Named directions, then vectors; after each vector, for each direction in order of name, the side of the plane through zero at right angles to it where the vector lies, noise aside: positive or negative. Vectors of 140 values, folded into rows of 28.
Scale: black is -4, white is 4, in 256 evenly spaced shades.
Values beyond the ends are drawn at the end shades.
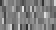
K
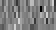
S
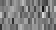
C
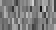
negative, negative, positive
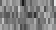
negative, positive, negative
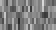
negative, negative, negative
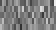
negative, positive, negative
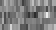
negative, positive, positive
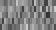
positive, negative, negative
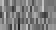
negative, negative, negative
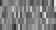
positive, positive, negative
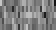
negative, negative, positive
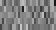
positive, negative, positive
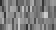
positive, positive, positive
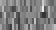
negative, negative, negative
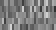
negative, positive, positive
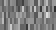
negative, positive, positive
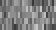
positive, positive, negative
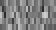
positive, positive, positive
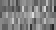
negative, positive, positive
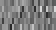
positive, negative, negative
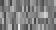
positive, positive, positive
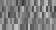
negative, positive, positive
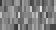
positive, positive, negative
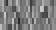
negative, negative, negative
